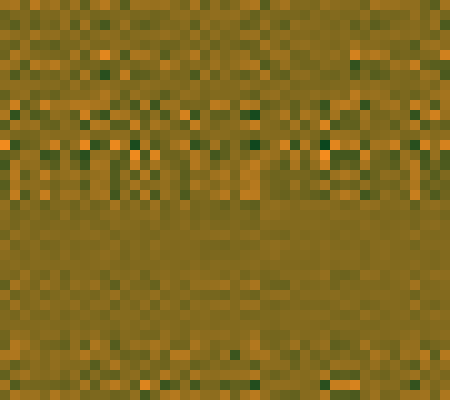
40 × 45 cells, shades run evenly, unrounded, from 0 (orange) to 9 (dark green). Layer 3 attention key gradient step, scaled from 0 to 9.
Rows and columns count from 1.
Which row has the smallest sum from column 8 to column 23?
6
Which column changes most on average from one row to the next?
26
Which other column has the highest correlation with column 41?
33
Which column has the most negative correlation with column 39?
21
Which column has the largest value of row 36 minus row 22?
24
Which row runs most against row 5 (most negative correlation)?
7
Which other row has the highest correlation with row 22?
30
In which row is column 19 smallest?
12
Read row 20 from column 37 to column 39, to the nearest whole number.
7 6 4
